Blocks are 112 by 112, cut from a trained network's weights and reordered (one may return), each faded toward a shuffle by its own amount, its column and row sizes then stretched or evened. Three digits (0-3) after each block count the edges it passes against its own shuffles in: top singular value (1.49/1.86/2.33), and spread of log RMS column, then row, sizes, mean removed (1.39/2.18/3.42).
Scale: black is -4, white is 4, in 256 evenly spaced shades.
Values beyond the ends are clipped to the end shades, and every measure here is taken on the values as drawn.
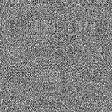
3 0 1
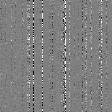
3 3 0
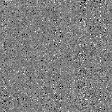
0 2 1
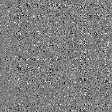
0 2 2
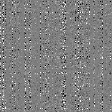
1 3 1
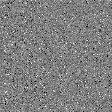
0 1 1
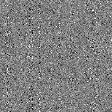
1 2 1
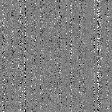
0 3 0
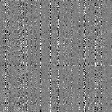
3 3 1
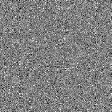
2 1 1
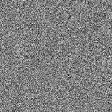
2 1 0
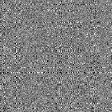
3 2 2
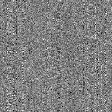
2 2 0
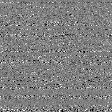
0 0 3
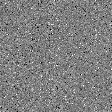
0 1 0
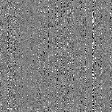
1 3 0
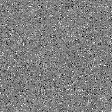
1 1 1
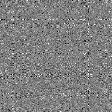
2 1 2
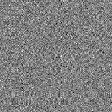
3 1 0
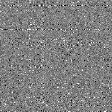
1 1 2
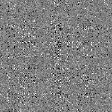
1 2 2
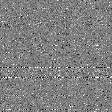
2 0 2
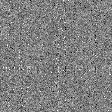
1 1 0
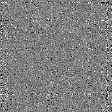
2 2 1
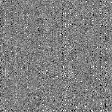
2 2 1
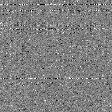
2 0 2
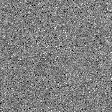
0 0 1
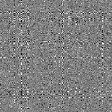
3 2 2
